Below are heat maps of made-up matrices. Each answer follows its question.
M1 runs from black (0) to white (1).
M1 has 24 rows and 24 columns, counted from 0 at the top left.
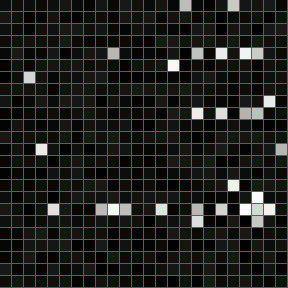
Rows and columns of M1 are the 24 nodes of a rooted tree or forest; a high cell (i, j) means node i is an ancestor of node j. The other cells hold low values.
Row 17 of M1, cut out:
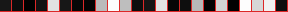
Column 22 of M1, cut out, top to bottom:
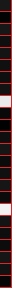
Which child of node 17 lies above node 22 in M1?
8
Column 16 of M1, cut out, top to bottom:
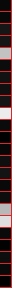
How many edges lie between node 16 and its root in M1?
4
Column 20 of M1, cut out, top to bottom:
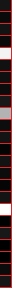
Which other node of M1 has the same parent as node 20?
18
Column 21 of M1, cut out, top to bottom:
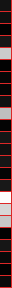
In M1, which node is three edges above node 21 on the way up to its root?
9
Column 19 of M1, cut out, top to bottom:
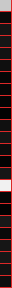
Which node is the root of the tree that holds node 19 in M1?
0
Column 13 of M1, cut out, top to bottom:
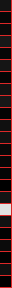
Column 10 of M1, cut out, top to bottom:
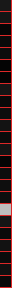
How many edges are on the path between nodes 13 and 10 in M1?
2
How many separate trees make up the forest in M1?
8
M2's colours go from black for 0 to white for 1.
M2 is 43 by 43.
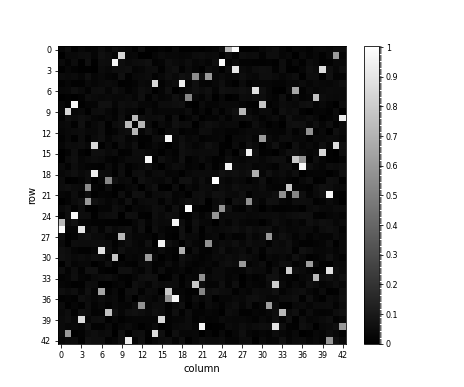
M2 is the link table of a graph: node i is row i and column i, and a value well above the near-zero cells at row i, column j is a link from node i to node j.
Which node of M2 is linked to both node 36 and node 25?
node 17
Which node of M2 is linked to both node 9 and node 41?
node 1
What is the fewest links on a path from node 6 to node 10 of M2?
5
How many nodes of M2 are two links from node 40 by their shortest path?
4
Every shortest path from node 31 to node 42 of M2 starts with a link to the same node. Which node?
node 37
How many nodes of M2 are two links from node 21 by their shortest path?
5
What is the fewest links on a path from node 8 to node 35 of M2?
4
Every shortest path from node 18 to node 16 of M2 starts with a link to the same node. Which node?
node 29
